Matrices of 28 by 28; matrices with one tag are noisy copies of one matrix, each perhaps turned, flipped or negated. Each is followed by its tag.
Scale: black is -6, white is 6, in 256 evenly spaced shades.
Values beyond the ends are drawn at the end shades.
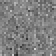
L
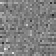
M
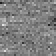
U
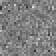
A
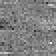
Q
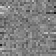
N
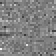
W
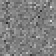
A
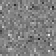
A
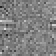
W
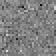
A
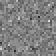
A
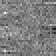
Q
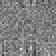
W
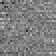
M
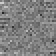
M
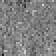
U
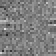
W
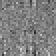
W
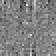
W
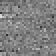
L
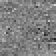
L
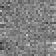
N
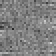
Q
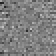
M
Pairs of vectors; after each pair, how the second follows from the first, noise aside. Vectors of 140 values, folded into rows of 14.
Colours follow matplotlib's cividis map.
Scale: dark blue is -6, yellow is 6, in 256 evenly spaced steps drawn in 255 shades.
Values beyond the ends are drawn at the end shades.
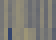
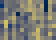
reversed, scaled up.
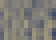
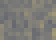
negated, shrunk.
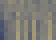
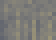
shrunk.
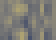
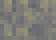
reversed, negated, shrunk.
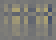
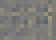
negated, shrunk.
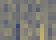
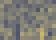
copied.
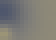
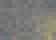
reversed, negated, shrunk.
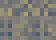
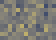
reversed.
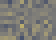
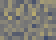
reversed.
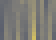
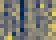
reversed, negated, scaled up.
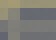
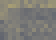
shrunk.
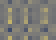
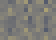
reversed, negated, shrunk.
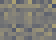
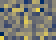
reversed, scaled up.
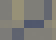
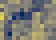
reversed, scaled up.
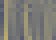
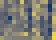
reversed, negated, scaled up.
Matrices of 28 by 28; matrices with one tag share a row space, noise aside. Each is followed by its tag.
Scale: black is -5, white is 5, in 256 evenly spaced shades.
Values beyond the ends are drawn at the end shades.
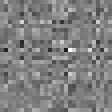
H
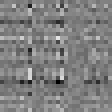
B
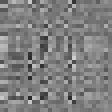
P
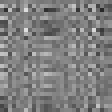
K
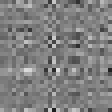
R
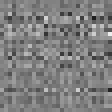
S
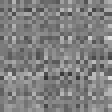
S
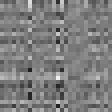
B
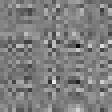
R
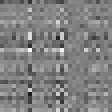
B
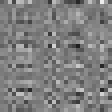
R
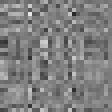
P
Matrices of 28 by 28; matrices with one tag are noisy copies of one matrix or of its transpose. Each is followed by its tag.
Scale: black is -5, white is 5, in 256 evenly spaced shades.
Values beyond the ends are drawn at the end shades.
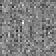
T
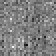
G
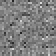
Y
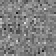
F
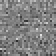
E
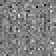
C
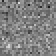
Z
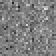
Z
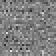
C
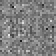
T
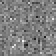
G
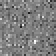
E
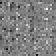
Z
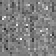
Z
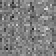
Z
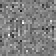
T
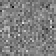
T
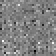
Y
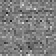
T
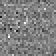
F
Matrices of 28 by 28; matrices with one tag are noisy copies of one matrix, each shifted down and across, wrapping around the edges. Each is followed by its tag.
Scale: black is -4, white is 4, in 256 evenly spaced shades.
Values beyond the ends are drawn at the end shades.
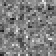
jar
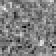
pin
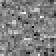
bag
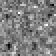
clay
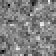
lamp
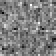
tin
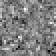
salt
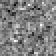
salt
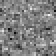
bag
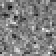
tin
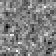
clay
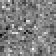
salt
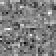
bag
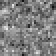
lamp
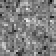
lamp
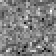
salt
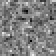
tin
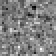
tin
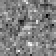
lamp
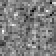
salt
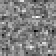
bag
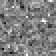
jar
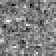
bag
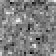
pin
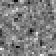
clay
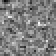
tin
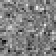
tin
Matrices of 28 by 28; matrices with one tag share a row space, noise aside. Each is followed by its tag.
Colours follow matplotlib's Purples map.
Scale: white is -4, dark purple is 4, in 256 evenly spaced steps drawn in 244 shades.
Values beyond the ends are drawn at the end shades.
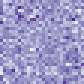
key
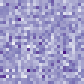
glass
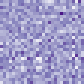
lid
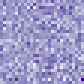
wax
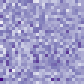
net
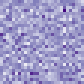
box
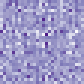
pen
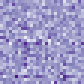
glass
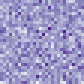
glass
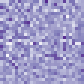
box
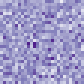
wax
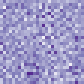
pen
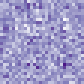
glass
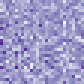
box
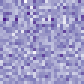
wax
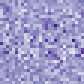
box
